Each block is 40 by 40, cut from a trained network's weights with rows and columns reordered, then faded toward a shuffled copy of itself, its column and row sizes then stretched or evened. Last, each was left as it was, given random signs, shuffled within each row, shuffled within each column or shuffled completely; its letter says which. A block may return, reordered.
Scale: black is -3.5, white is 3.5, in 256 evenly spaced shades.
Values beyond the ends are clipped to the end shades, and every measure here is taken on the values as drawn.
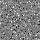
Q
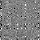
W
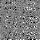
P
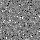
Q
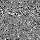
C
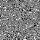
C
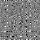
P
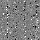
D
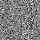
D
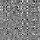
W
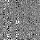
P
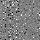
D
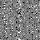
D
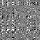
W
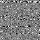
C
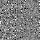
D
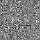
P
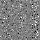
D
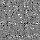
C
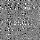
P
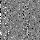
D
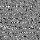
C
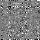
P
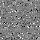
C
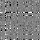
W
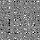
W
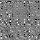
P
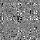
P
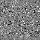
C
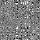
P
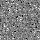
Q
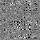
P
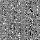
D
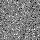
Q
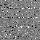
C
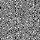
D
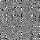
W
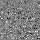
C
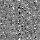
D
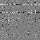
P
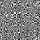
W
